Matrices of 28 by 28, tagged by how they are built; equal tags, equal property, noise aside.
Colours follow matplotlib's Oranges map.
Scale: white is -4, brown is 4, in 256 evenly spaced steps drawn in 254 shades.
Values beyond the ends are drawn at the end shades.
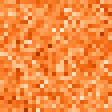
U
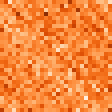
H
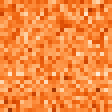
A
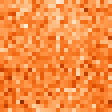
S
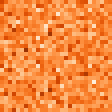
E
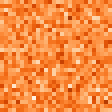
A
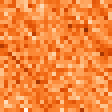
H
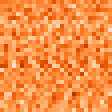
A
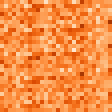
E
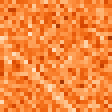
H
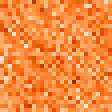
H
